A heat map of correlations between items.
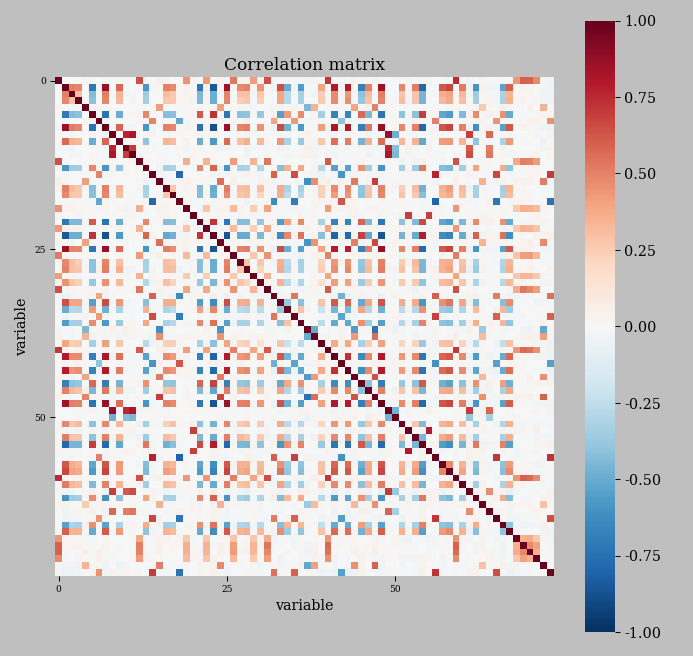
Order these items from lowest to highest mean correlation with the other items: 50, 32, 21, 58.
21, 50, 32, 58
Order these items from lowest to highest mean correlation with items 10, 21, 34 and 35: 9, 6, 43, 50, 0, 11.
43, 9, 50, 0, 6, 11
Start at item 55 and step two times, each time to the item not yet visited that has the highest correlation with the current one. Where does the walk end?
20
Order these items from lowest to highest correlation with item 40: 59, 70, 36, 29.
36, 29, 70, 59
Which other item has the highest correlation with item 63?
47
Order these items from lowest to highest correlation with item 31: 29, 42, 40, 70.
42, 29, 70, 40
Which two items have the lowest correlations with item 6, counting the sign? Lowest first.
18, 42
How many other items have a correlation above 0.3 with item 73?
6
